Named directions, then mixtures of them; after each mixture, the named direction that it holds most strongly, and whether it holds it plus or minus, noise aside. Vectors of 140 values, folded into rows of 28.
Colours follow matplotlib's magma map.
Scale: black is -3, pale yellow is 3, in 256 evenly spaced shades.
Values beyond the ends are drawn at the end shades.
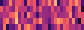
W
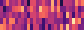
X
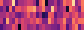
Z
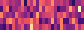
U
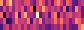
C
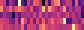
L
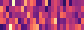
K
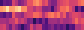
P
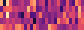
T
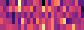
L, plus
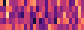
T, plus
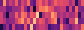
T, minus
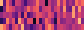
K, minus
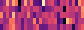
L, minus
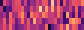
X, plus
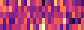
X, minus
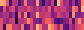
W, minus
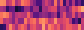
P, minus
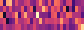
C, plus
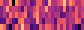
K, minus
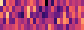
T, plus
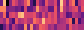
T, minus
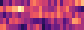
P, plus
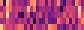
T, plus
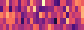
L, minus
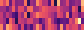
W, minus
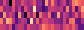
C, minus
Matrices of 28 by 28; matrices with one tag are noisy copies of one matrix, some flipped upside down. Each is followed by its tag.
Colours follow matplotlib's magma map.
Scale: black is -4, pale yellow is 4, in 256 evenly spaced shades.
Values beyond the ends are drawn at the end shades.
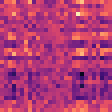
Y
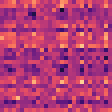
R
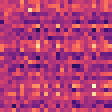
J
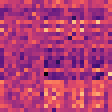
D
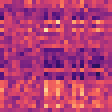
D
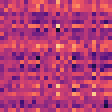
J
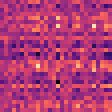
J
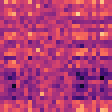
Y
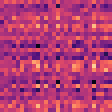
J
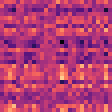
R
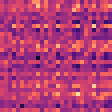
J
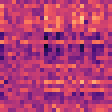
D
